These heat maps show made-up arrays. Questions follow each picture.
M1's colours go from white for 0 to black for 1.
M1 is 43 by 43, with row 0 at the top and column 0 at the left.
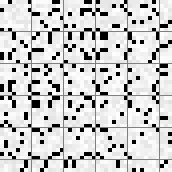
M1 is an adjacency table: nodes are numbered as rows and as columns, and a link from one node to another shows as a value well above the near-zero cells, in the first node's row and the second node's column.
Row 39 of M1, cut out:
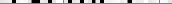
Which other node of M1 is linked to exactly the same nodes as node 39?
node 26
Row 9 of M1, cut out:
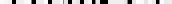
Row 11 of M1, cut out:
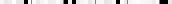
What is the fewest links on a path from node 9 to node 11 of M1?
7
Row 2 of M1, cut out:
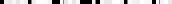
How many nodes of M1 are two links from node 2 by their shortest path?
9
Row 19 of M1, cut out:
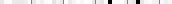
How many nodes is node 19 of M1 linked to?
2
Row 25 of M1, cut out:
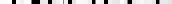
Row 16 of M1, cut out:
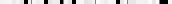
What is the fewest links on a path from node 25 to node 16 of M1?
7
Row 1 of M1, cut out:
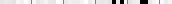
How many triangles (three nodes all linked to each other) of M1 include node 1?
3
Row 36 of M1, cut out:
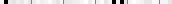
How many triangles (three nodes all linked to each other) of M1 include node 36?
3
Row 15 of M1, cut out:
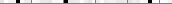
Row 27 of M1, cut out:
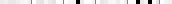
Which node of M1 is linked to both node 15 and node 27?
node 37
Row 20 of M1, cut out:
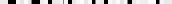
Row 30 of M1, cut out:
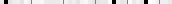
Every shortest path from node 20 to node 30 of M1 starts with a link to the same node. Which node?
node 12
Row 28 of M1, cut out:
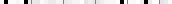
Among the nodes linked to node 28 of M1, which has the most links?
node 6
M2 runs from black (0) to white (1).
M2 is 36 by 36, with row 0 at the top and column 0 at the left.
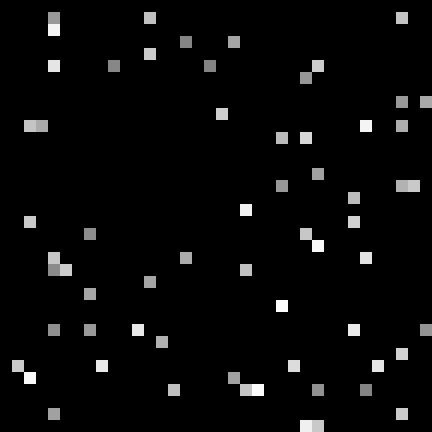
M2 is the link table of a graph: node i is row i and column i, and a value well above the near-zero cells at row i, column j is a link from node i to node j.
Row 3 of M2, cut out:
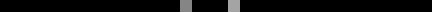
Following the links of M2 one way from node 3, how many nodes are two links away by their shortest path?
5
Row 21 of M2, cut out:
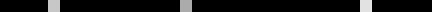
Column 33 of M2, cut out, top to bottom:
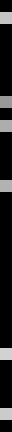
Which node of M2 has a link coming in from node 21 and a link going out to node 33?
node 15
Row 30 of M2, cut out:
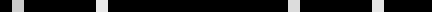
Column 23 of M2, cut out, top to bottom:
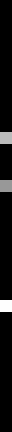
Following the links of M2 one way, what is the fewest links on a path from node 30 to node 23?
4
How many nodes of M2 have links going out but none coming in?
7
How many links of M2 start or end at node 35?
4
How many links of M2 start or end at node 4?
8
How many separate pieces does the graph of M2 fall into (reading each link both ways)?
3
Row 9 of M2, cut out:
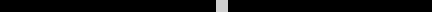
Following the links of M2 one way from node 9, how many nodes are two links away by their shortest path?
2
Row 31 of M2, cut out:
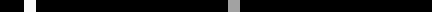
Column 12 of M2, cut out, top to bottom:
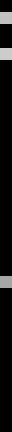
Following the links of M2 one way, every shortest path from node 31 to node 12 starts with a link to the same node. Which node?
node 2
